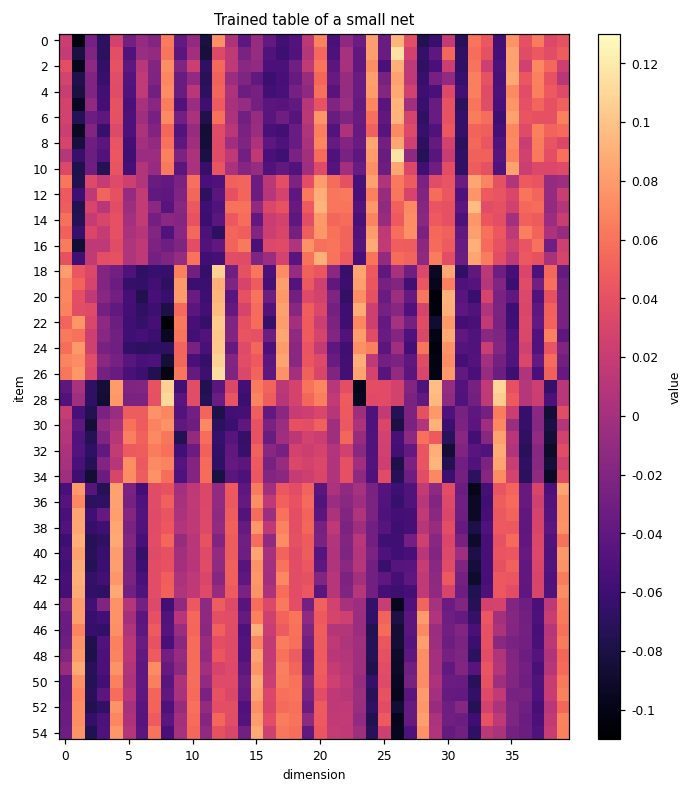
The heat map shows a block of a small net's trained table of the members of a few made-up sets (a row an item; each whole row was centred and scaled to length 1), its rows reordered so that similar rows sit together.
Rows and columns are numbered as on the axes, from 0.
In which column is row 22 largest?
12
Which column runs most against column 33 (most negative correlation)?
11
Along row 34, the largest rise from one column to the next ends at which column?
39
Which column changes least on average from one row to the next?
36
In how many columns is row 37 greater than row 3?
22
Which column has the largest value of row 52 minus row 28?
28
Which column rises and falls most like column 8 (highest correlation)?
35
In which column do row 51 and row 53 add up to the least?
26
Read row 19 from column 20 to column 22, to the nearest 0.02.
0.02 -0.04 -0.06
